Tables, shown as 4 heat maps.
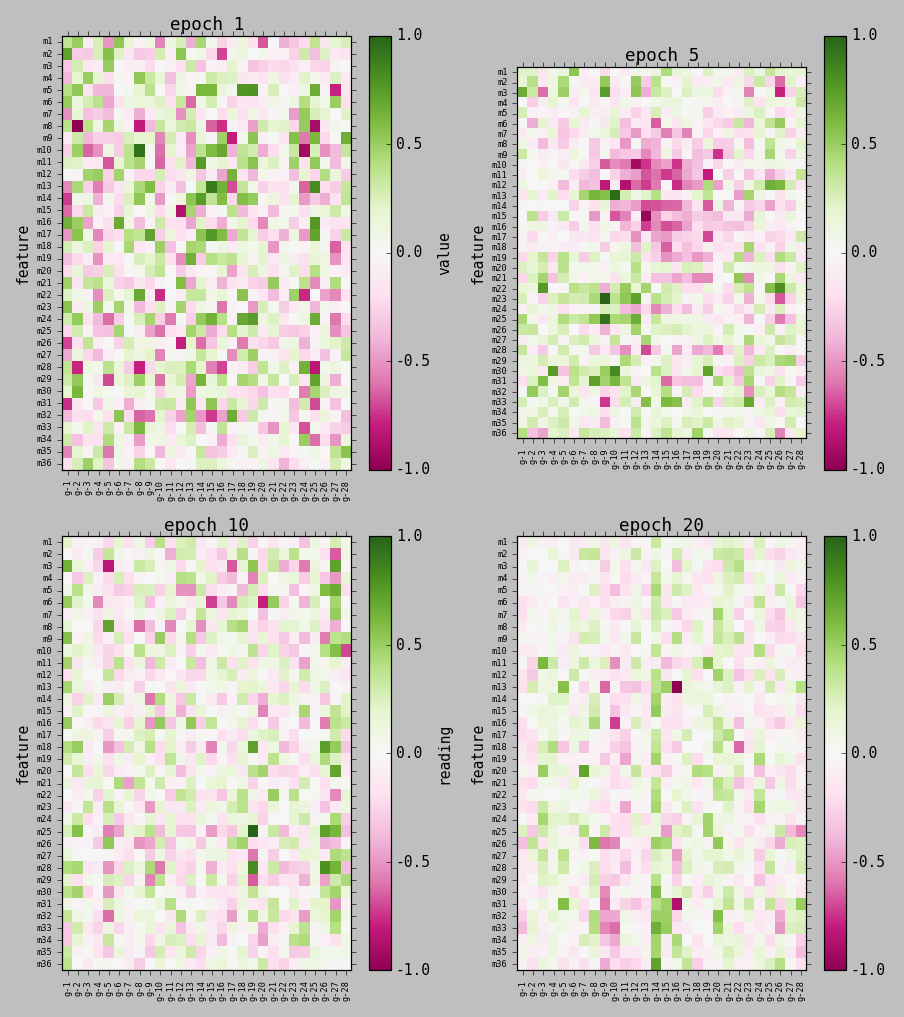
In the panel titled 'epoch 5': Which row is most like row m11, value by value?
m14
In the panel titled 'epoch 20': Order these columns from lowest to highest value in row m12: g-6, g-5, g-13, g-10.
g-10, g-5, g-13, g-6
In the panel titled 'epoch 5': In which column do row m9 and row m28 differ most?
g-5
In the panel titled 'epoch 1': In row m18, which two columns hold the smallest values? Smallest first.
g-27, g-21
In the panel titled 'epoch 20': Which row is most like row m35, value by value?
m5
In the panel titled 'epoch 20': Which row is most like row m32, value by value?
m26
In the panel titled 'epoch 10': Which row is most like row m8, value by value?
m26
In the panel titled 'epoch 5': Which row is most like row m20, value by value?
m34
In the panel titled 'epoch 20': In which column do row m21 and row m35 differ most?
g-22
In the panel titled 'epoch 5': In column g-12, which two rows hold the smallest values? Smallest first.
m10, m12
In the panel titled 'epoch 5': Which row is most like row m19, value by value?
m21
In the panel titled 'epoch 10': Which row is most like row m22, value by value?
m2
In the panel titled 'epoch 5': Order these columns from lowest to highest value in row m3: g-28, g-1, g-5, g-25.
g-25, g-28, g-5, g-1
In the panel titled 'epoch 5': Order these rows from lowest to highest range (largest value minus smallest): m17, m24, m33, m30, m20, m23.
m20, m24, m17, m30, m33, m23
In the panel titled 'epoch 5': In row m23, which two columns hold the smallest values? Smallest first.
g-26, g-23
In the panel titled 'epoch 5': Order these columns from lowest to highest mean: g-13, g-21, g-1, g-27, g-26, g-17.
g-13, g-17, g-21, g-26, g-27, g-1
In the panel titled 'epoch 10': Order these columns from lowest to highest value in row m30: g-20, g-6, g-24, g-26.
g-6, g-24, g-20, g-26
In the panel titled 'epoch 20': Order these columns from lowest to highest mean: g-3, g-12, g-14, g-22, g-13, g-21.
g-13, g-22, g-12, g-3, g-21, g-14
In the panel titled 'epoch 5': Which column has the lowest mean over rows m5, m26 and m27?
g-9
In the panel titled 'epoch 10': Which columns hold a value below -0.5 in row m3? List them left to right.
g-5, g-17, g-24
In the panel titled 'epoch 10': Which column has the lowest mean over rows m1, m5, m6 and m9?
g-24
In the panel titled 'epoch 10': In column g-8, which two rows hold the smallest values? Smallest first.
m8, m26
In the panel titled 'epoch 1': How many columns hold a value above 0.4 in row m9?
5
